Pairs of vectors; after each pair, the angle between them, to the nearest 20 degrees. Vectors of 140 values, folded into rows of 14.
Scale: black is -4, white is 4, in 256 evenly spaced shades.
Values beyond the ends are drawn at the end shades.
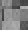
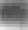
80 degrees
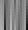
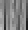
20 degrees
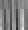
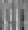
160 degrees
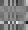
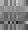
140 degrees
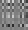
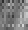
140 degrees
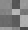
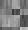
160 degrees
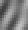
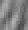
160 degrees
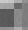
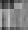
140 degrees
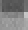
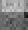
160 degrees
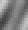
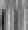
60 degrees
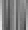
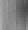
80 degrees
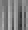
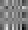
100 degrees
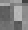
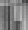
40 degrees
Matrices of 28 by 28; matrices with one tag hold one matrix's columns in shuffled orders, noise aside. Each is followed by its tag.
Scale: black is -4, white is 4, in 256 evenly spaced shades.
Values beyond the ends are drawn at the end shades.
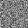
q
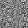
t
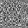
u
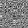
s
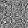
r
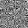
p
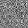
s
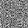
q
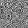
s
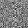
t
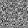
u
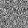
p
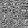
s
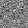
s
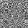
s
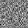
u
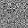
s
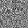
p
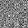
q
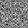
u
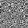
s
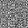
q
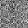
r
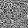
s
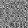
t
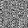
q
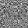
s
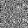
r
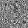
r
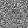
s
